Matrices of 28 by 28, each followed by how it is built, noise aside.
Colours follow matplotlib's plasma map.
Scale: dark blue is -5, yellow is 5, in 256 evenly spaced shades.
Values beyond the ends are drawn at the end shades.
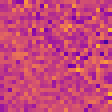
upper triangular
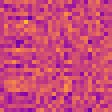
blocks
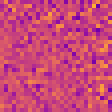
upper triangular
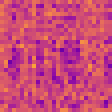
blocks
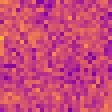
smooth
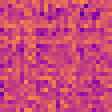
blocks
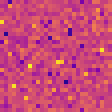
sparse
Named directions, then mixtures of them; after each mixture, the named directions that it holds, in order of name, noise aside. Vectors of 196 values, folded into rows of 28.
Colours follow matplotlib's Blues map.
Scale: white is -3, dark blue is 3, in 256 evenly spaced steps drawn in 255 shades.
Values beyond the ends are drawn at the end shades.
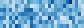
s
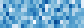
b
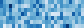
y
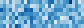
s.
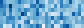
y.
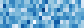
b.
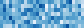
b, s, y.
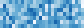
b, s.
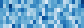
b, s, y.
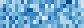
b, s.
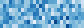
b, y.
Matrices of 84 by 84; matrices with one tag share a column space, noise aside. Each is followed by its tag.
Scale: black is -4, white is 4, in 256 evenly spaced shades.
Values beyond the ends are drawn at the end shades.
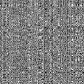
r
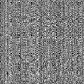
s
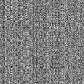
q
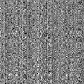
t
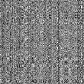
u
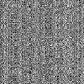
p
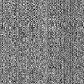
q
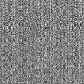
q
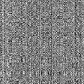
s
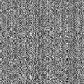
t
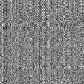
q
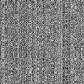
p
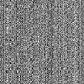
p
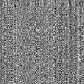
r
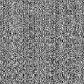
t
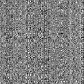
t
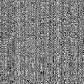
s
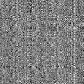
q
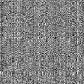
s
